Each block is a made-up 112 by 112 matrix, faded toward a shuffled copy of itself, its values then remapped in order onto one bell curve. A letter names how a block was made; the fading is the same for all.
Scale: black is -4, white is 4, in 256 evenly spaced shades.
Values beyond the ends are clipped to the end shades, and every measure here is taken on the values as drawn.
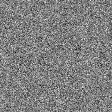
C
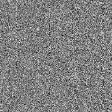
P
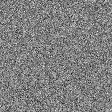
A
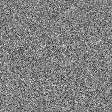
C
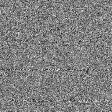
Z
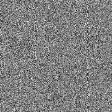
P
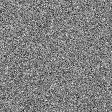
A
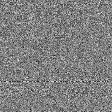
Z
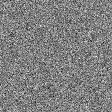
A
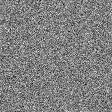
A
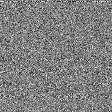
Z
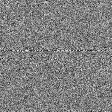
Z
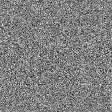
Z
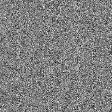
P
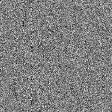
P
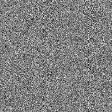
P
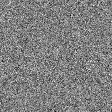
C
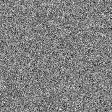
A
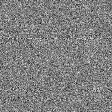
Z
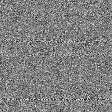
Z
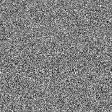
Z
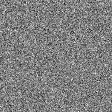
C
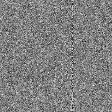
P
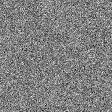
A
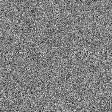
C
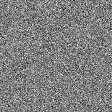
C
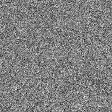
C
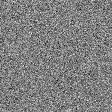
A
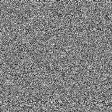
Z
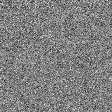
C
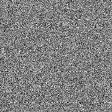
Z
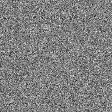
Z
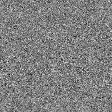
Z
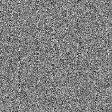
P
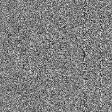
P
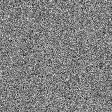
A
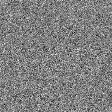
Z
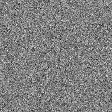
C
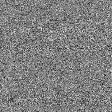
Z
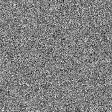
C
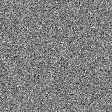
C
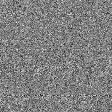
Z
